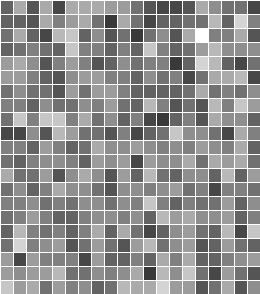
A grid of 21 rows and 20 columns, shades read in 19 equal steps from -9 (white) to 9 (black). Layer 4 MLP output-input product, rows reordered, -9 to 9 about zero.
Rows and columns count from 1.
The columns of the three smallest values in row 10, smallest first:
14, 5, 19
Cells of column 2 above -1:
10
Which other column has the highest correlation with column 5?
15
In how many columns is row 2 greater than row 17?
8
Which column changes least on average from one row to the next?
3
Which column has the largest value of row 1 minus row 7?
20
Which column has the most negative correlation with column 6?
11
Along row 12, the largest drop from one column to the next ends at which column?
12
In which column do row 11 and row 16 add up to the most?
6
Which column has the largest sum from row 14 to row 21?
17
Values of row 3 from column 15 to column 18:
-3 -9 0 0
